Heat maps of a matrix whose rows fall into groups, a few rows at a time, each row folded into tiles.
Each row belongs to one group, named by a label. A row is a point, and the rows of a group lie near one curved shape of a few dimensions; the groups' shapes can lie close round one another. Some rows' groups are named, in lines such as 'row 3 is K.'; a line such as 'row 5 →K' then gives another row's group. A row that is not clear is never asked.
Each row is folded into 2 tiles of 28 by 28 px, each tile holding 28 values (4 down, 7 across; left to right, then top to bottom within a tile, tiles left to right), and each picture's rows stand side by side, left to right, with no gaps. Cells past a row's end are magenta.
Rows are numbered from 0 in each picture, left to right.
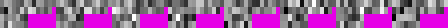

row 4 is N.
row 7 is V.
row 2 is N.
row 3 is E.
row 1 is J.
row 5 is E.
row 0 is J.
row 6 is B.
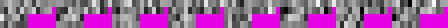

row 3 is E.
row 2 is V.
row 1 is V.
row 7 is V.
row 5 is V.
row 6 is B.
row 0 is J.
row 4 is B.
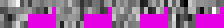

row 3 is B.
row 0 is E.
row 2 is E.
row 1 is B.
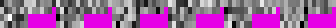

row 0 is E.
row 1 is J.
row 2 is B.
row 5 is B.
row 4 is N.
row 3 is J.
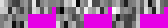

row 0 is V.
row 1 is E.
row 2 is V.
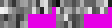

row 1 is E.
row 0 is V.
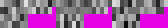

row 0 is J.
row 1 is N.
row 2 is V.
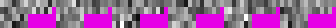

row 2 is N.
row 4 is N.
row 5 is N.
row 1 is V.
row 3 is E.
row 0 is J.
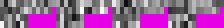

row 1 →B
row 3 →N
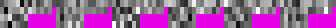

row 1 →V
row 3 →J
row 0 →E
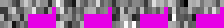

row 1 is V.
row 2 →V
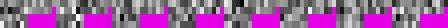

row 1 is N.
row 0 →N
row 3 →J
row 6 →V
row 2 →B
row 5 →V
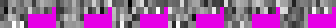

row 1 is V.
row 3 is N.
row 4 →E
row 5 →V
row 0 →V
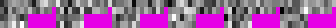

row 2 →V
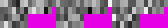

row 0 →J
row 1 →E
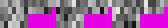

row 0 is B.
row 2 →V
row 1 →E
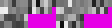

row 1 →N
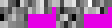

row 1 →E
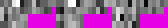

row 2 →B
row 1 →V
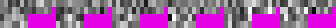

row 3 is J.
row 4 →B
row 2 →E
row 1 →V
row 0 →E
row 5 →J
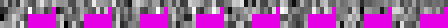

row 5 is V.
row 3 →B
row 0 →V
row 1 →N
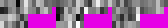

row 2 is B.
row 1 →V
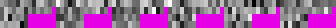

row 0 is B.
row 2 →E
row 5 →N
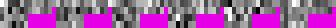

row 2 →J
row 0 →V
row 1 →E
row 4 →J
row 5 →V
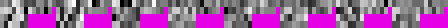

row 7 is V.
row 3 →E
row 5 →E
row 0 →B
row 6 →J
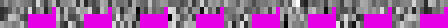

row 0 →V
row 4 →N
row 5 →B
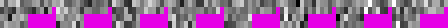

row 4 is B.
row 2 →J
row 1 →N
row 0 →E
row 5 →B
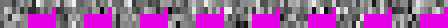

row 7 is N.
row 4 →V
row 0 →E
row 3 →N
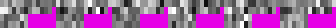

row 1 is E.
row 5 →V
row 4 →N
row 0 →N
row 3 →N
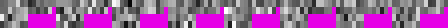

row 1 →J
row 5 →E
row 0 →E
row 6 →E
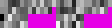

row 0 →E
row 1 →N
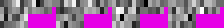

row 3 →J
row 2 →B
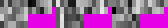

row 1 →B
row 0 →E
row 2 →N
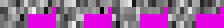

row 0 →J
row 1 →E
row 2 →V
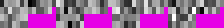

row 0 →E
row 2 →V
